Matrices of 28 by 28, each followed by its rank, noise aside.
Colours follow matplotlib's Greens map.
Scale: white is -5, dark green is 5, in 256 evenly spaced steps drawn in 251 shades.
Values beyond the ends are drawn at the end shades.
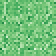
four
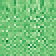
three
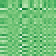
one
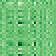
two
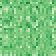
three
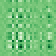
one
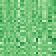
three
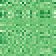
three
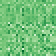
four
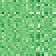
three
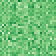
six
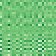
one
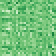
four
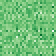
four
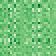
two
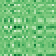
two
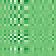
one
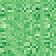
four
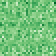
six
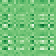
one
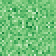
six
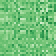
three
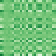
one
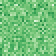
six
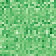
six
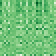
two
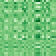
two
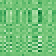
one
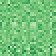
four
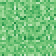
four
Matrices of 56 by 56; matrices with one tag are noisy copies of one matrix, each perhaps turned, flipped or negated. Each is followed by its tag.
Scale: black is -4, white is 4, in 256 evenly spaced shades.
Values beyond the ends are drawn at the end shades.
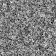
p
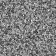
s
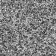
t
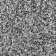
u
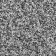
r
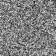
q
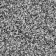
s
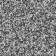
r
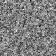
r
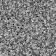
q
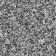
p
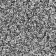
q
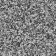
s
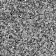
u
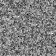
r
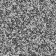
p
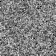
t
